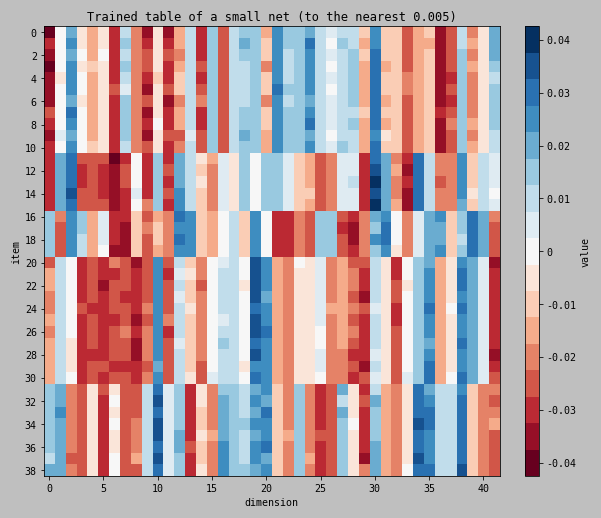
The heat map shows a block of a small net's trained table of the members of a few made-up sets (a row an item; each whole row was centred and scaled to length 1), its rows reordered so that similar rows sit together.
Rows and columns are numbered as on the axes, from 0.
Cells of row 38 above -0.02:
27
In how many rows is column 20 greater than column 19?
10
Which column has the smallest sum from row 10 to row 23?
6
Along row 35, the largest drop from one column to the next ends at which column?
13
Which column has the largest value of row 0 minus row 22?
41
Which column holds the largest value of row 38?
38
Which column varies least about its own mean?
17
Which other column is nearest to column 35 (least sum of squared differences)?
20
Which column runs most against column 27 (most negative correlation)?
39
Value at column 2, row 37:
-0.025
